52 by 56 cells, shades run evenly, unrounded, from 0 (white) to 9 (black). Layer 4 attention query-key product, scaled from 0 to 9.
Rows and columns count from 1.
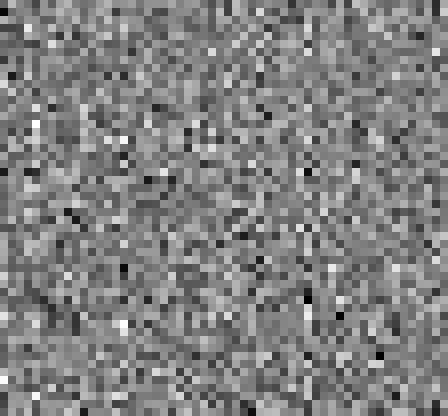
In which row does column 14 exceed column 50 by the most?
10
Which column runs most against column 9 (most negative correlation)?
55
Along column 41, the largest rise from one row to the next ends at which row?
28
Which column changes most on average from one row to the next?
39
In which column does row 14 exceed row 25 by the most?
33
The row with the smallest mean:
19
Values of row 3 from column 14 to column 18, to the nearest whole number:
2 4 3 4 4
